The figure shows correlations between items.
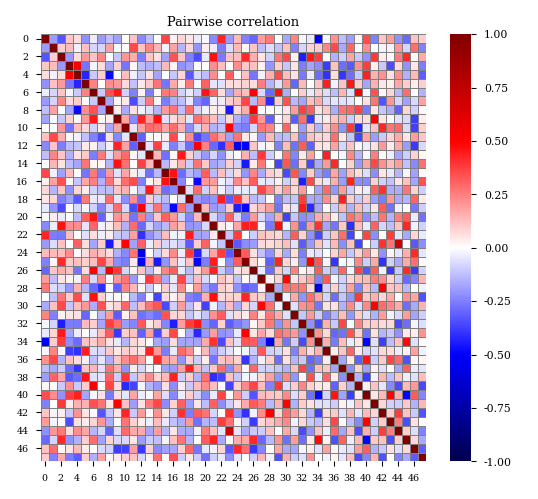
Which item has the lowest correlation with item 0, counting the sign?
34
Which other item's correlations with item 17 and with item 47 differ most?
42
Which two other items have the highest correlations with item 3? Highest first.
4, 40
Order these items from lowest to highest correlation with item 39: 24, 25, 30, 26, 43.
43, 30, 24, 25, 26
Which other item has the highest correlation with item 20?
6
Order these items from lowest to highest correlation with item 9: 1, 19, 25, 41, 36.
25, 1, 36, 19, 41
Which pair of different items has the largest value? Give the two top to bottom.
23, 44
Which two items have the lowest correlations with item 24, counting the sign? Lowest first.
12, 19
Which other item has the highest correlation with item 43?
40
